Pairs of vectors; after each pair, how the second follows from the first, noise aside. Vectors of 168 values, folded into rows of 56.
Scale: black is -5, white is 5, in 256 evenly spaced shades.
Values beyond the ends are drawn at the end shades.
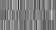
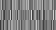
wrapped around, negated.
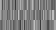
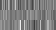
negated, partly zeroed.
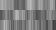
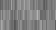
wrapped around, negated, shrunk.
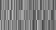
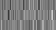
negated, partly zeroed.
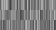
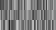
wrapped around, negated.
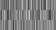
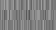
negated, shrunk.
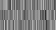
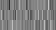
reversed, partly zeroed.
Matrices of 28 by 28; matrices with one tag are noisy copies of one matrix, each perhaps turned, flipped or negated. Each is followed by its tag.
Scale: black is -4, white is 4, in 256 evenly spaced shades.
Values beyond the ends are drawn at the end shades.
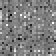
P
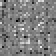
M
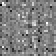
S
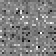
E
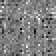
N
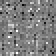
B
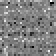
S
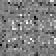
M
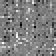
N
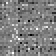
N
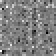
S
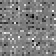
E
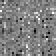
N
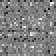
S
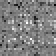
M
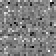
S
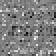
M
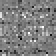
M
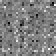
S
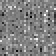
P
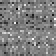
E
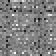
P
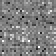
E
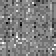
N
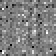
S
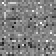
B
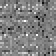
N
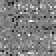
N
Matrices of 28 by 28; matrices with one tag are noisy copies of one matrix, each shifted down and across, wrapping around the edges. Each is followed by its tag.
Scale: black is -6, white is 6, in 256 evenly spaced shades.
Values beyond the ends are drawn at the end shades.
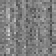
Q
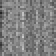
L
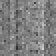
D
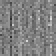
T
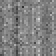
L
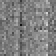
D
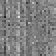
Q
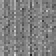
T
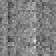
D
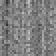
L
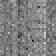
D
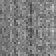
L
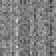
L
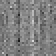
Q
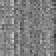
Q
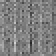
T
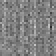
T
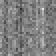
L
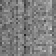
D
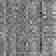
Q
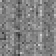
L
